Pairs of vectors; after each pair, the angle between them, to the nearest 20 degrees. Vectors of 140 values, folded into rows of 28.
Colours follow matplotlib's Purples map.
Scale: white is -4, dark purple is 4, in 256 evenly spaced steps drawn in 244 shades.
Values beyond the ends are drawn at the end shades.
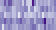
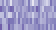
100 degrees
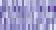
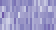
100 degrees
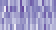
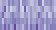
160 degrees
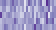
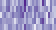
160 degrees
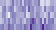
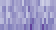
20 degrees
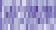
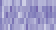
20 degrees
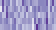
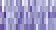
140 degrees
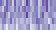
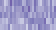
60 degrees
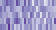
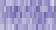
120 degrees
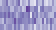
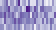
20 degrees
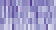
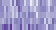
140 degrees
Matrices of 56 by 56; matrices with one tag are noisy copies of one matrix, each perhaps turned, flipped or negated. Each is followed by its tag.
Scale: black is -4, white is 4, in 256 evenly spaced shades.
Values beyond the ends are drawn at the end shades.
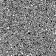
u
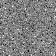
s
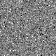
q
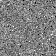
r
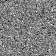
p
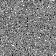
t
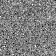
r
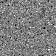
p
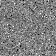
r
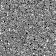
u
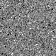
p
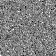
r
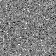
p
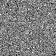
s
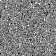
p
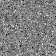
r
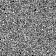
r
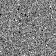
q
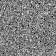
p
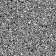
u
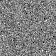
r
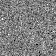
p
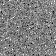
s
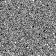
u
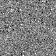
r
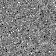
p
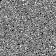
r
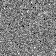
p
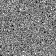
r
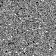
p
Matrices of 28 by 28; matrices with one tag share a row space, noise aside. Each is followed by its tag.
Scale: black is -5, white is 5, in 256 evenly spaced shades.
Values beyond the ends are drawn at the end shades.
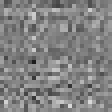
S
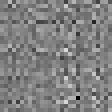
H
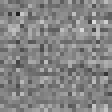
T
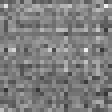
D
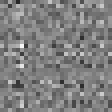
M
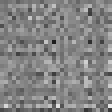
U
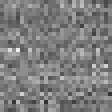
T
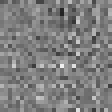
H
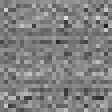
D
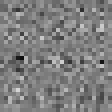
M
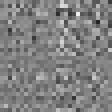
H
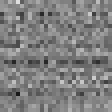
T
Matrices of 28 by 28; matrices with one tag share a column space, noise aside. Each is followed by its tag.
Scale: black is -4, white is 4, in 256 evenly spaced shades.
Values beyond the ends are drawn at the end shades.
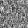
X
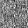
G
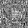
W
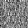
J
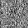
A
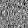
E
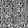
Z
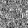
W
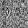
A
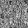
W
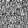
J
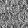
X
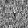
X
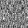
X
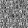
G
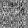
A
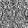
E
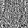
Z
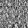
E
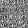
Z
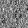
W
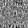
E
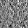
E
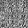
Z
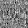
W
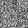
Z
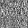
A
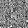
Z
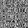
Z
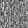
J
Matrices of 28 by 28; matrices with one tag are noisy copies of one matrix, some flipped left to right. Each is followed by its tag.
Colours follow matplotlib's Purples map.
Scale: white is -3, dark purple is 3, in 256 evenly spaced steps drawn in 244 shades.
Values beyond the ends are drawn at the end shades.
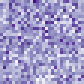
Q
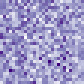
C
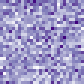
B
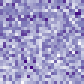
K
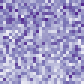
K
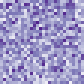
Q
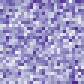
B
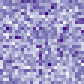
B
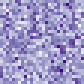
Q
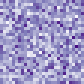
C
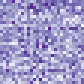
B
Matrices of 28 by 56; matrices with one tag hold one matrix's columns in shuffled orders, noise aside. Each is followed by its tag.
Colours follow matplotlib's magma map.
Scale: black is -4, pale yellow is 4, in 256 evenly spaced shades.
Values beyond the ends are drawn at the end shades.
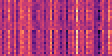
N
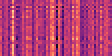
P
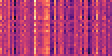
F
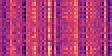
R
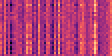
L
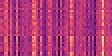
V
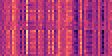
N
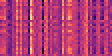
F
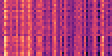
V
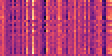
F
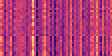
V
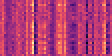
L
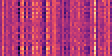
R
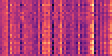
L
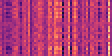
R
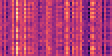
R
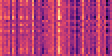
F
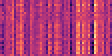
L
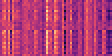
N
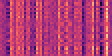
R
